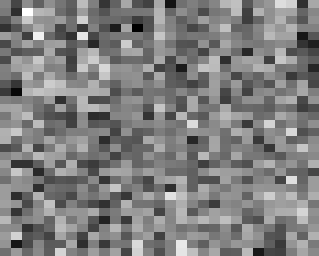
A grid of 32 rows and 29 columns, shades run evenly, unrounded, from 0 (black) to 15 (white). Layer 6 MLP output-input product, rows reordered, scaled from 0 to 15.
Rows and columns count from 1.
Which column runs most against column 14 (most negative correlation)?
15
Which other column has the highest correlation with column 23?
2
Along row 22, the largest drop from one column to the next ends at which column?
4
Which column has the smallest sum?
10
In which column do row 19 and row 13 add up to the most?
8
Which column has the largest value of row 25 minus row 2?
16
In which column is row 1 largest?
26
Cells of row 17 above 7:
19
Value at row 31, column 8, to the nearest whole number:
3
